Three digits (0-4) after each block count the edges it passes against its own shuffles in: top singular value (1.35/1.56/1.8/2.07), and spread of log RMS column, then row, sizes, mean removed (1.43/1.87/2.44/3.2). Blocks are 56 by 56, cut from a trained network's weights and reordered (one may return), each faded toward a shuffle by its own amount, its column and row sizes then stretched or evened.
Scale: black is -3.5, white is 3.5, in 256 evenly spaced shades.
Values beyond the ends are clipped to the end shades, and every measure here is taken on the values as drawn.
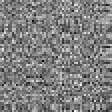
4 2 1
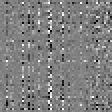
3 4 2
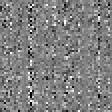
1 4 1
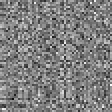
4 1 0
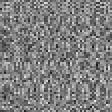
4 1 0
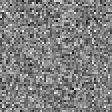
2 1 1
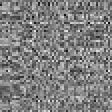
4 0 3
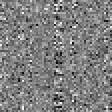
1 3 0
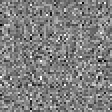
3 1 2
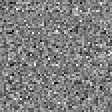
1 0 2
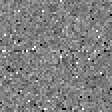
0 0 0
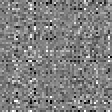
3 3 3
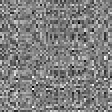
4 3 0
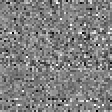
0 0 3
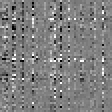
3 4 2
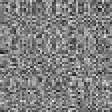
4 1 0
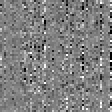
1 4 0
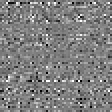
3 2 4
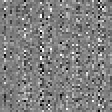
1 4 0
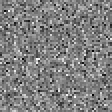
0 1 1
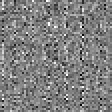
3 3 0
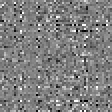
2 3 3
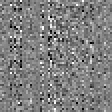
3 4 1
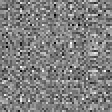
4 2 2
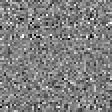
2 0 3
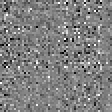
1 3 2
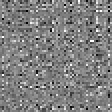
3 3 3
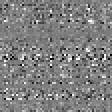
0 2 4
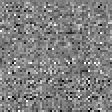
2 1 3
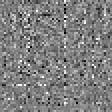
2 2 2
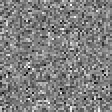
2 1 1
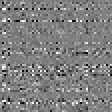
3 2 4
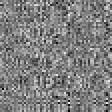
4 2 1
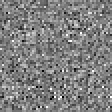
2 0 2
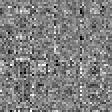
3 2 2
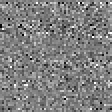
0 0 3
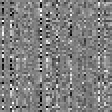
4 4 0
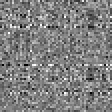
3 0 3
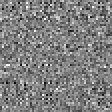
3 0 2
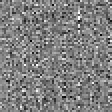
3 2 1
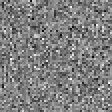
2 2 0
